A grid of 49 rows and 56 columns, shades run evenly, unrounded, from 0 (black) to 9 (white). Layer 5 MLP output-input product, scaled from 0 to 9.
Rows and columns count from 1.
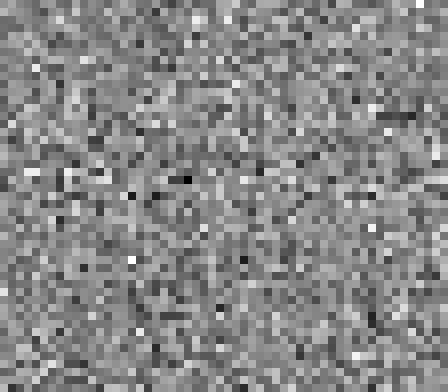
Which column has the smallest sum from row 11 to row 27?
8
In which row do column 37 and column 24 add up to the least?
32
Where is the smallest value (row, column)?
23, 24
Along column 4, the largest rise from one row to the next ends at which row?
22
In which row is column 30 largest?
11
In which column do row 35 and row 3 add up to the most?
29
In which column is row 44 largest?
28
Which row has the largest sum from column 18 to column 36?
12
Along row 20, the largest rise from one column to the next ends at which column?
41
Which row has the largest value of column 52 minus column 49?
42
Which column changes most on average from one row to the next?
5
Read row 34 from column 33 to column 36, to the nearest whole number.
4 6 7 6
